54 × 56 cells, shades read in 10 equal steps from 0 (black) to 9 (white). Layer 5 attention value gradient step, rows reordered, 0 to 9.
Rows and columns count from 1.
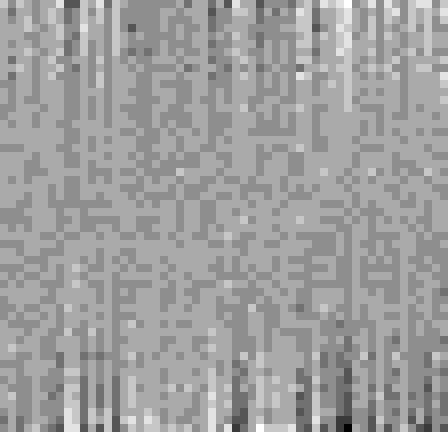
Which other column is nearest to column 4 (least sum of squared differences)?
45
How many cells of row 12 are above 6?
1
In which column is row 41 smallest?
43
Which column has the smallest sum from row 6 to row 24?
9
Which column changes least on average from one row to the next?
15
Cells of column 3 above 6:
2
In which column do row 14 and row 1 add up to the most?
44
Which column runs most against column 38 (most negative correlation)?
27
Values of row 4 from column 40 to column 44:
3 5 6 8 7
